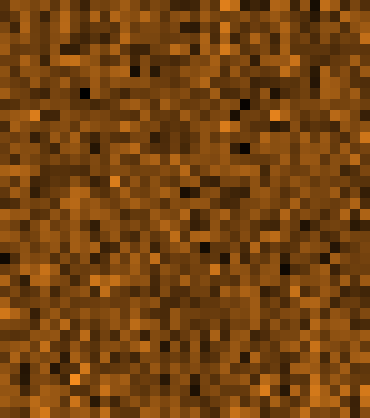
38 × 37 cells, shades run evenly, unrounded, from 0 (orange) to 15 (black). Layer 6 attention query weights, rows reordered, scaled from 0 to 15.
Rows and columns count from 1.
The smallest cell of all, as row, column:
35, 8
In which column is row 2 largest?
32
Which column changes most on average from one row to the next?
37
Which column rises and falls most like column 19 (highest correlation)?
10
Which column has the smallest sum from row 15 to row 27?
12
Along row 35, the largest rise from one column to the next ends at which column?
9
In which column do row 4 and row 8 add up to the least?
21
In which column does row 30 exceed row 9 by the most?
36
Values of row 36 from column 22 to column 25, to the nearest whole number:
7 9 9 9
